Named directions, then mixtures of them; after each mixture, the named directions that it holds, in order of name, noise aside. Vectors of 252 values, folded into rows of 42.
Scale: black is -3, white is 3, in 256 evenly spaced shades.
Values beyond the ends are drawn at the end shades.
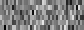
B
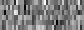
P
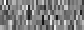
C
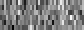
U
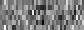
B, C.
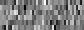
B, C, P.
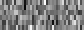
P, U.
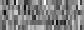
P.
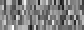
U.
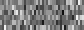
B, P.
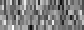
U.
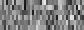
B, P, U.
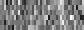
B, U.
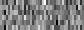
B, P.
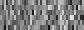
B, U.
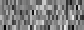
B.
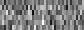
B, C.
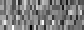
B, U.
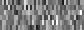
C, P, U.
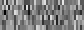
C, P.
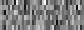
B, P.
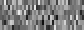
C, U.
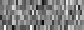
B, U.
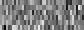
B, P.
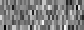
B.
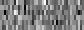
P.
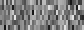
B, U.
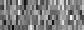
U.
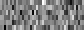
B.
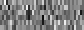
C.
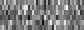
C, P.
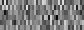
B, C, P.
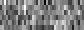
B, C, P.
